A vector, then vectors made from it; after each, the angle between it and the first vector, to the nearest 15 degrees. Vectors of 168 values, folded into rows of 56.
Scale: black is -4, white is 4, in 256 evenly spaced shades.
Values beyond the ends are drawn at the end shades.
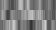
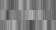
15 degrees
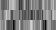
150 degrees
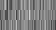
75 degrees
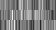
60 degrees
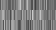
60 degrees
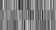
120 degrees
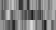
165 degrees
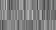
60 degrees
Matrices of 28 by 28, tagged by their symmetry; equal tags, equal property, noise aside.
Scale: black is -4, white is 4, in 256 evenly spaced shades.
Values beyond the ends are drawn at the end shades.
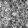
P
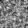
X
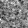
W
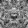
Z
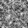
W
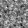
W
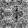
P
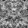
Z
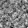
X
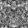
Z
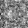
P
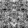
Z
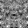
Z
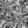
W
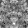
Z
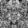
Z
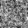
W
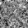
W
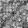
X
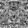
Z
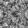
P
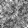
X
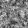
W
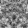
Z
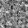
W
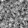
W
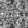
P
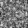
P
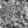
W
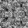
P
